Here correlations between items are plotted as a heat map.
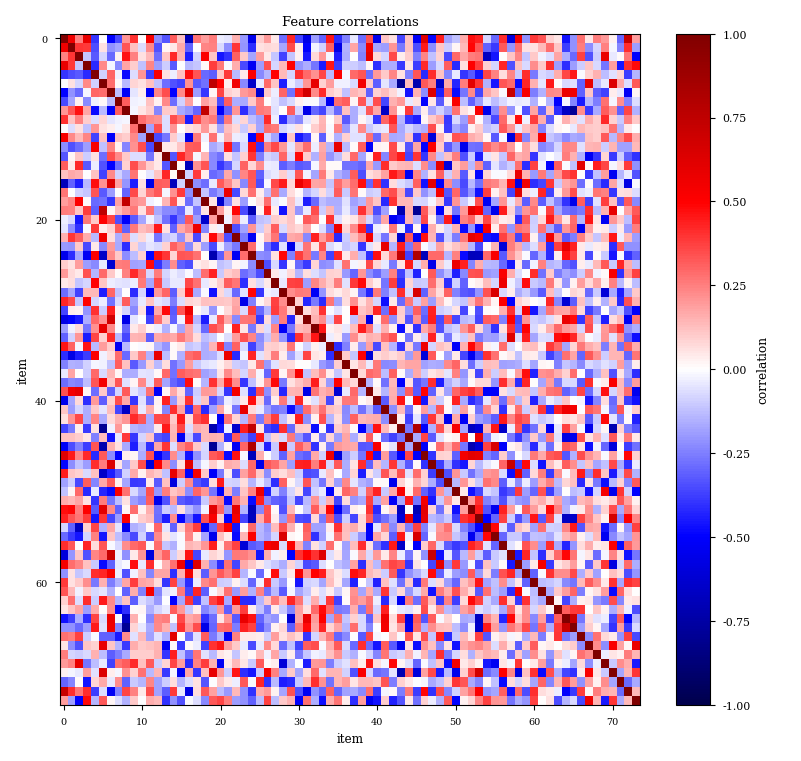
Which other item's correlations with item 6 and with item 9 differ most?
16
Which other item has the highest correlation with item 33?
57
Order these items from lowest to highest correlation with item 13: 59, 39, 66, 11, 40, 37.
11, 66, 39, 59, 37, 40
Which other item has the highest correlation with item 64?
65
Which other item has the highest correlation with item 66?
14
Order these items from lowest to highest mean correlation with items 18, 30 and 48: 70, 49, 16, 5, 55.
5, 49, 70, 16, 55
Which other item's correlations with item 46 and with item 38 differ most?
35
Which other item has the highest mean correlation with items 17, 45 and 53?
48
